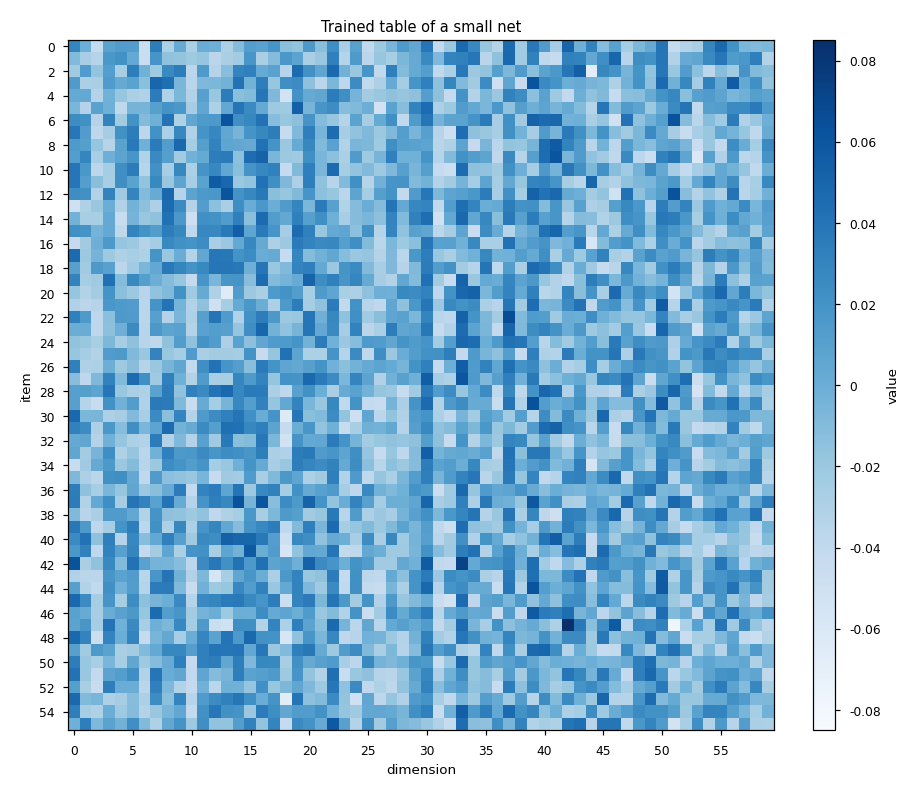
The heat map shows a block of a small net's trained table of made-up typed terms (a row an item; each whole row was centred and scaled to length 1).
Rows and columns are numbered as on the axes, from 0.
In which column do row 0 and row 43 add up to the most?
50
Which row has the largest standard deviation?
47
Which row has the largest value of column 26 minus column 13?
20
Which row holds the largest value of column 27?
13
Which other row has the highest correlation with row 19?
42
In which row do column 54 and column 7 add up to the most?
3
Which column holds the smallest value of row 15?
34
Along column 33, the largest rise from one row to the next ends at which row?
26
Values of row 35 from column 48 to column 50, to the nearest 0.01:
0.02 0.02 0.04
